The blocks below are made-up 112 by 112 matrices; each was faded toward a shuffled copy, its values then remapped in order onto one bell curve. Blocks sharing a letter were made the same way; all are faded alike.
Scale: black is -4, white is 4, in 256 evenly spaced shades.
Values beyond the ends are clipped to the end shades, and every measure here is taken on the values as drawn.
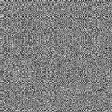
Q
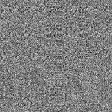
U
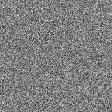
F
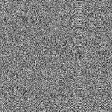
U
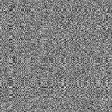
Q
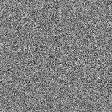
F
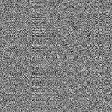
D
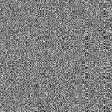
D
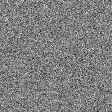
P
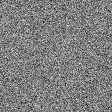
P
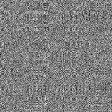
D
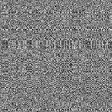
Q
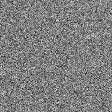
F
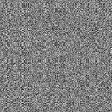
D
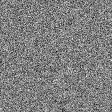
P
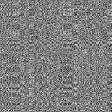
Q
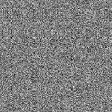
U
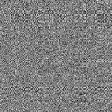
Q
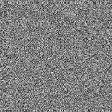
U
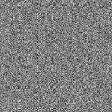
D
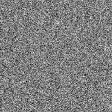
F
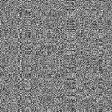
D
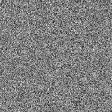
F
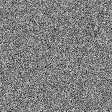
P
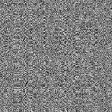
D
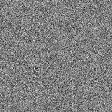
F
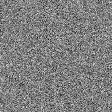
F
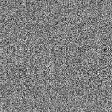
U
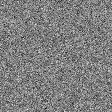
P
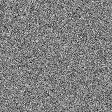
P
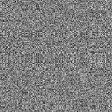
D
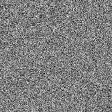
F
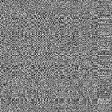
Q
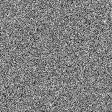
P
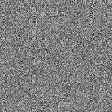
U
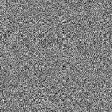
U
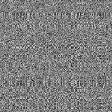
Q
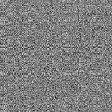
D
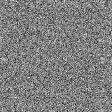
F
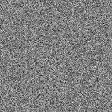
F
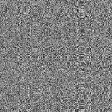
D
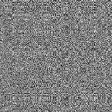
D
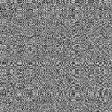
Q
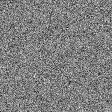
P
